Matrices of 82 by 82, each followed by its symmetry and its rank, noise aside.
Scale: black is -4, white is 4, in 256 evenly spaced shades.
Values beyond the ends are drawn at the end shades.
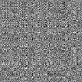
antisymmetric, rank eight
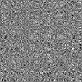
no symmetry, rank twelve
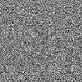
no symmetry, rank twelve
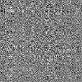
no symmetry, rank twelve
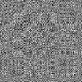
symmetric, rank eight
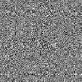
no symmetry, rank twelve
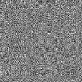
no symmetry, rank twelve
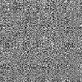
no symmetry, rank twelve
